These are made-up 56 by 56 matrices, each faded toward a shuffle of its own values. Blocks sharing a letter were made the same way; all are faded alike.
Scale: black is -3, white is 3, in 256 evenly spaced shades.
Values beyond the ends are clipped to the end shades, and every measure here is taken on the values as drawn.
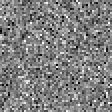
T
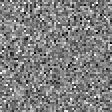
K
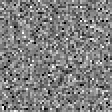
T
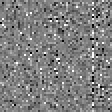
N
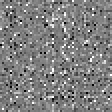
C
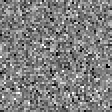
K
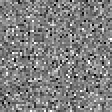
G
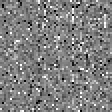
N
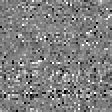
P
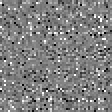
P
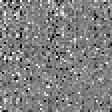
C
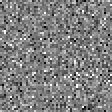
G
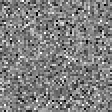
T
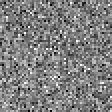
K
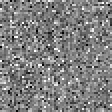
G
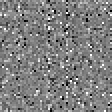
N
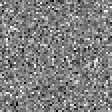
G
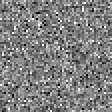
T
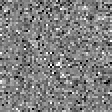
G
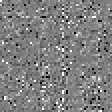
C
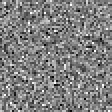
K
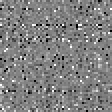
P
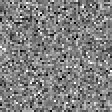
T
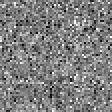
G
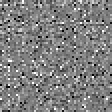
C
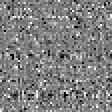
P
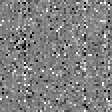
N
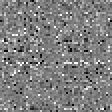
P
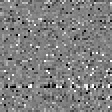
P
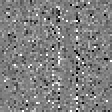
N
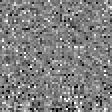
P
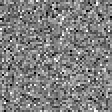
K
